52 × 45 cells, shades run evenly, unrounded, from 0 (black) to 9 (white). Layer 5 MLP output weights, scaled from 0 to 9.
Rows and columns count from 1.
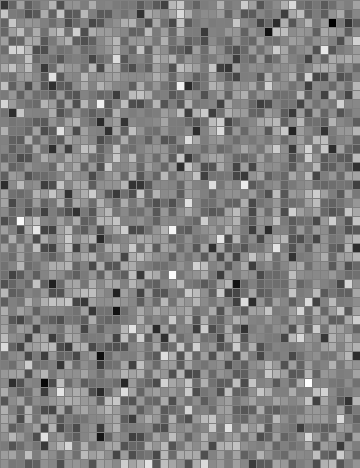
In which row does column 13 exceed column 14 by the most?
12
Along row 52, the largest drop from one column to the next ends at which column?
20
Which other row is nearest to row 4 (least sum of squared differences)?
45
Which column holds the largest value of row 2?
23
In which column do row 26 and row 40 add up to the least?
13
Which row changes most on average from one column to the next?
28
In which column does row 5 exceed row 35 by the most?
15
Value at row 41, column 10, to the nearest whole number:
4
